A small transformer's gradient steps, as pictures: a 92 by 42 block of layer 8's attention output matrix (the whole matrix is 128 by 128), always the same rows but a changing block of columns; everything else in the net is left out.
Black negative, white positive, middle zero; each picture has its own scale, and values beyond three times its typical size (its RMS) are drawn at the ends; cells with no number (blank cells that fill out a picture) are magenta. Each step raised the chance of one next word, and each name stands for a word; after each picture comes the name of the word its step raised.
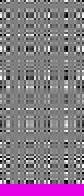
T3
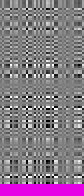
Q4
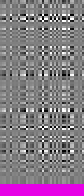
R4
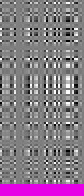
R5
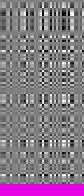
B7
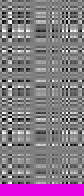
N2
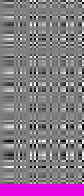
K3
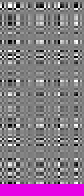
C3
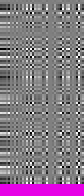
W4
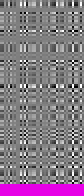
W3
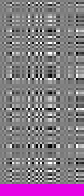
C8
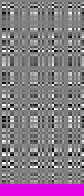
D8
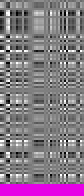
B7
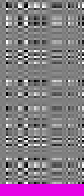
C3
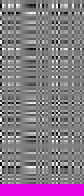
W4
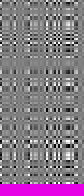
K3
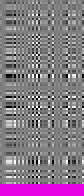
Q4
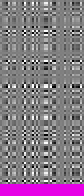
W3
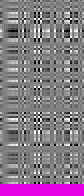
N2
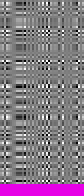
W3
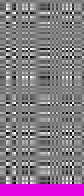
W4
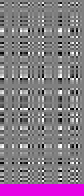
C8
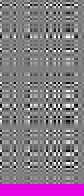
D8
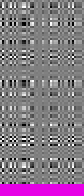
C3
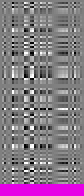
C8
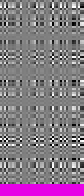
C3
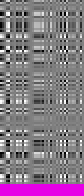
B7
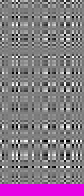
K3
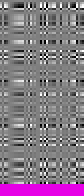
C3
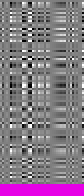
R5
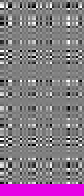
C3
